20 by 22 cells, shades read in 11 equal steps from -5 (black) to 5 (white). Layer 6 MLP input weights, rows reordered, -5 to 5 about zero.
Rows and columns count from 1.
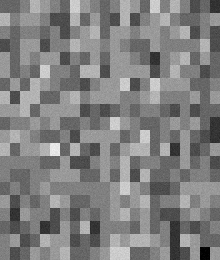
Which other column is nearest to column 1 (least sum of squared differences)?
3
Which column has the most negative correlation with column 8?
12
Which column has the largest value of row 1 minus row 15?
16
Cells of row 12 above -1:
13
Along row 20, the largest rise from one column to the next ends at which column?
22
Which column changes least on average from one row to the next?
11
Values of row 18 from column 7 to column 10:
1 -1 2 -3
